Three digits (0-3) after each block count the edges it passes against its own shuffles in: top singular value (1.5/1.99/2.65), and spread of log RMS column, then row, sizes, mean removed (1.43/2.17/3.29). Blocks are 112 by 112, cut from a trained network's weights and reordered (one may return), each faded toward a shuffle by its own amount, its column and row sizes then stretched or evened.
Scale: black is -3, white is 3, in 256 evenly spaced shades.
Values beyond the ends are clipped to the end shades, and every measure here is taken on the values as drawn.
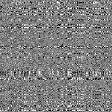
3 2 3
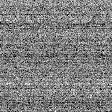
2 1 1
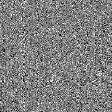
1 2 1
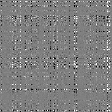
2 3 3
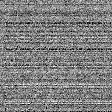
3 1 2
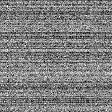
3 1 1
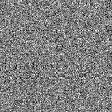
2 0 1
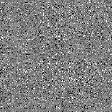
1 2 2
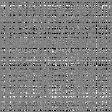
3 3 3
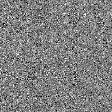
1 1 1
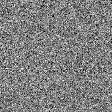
0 0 1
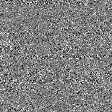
1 0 2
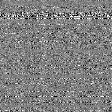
1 0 3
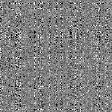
1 3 2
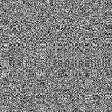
3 0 2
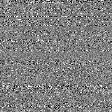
0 1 3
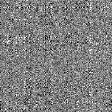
1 2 2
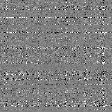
0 2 3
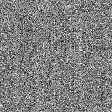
1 0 0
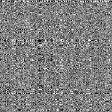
2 1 3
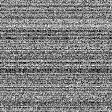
3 1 2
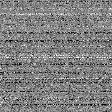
2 0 3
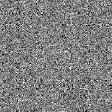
0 2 2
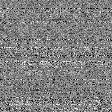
0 0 3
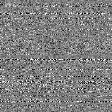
0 1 3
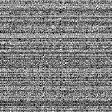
3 2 1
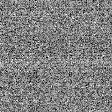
0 1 0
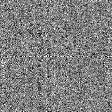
1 1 1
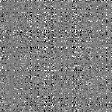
0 3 3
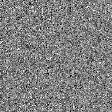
1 1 1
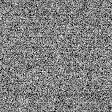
0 0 0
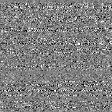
1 0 3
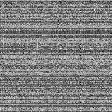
3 1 0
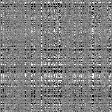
3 3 2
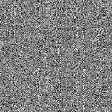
2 2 0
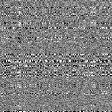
3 1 3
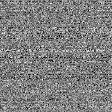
0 0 3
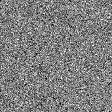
1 0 0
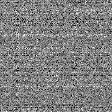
1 2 2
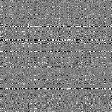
3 2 3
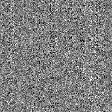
1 2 0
